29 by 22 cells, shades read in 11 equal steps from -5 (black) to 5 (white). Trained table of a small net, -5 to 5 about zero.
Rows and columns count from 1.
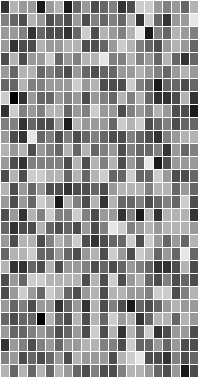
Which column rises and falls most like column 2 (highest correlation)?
10
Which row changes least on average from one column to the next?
6
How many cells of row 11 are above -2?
14
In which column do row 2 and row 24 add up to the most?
22
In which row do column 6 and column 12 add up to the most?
5
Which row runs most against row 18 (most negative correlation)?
7
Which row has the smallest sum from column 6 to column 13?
15
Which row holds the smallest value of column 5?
25
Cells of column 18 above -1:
12
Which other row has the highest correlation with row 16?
24
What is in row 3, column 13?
1
